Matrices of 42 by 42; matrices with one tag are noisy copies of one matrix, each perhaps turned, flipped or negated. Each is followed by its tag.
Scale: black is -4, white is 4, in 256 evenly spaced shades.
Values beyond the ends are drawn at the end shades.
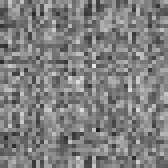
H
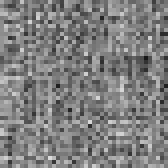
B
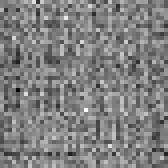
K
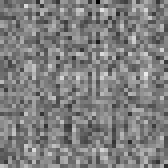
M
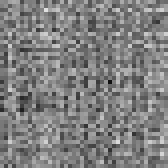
B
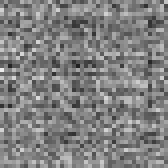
M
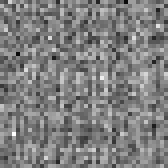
M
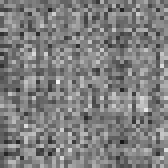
B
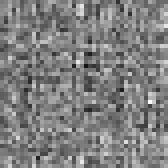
H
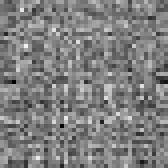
H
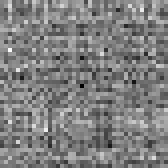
B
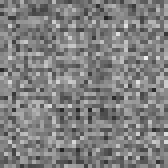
K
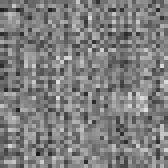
B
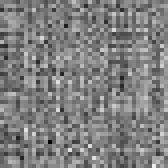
B
